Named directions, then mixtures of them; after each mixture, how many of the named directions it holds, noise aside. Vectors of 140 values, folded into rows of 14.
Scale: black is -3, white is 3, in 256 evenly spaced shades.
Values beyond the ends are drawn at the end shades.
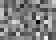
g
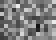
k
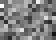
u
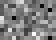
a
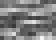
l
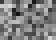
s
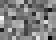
two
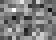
three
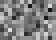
four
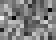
three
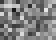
two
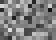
four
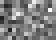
two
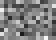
three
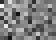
three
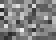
three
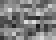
two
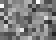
one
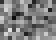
three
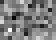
three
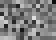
four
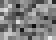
four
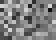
four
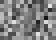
four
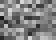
three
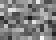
two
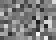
two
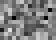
four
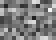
four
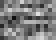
three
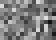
two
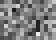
three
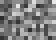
two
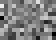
two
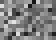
three
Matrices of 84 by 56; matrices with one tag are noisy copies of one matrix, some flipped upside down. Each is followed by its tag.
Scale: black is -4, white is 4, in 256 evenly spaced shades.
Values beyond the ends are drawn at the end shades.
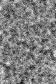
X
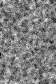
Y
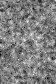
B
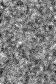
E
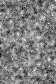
B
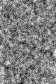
X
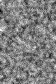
E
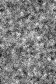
B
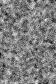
Y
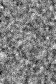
E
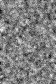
E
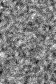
E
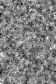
E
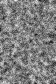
Y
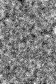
X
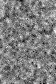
X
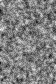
E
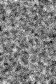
Y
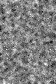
Y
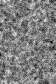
Y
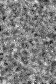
Y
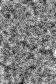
X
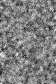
E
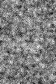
B
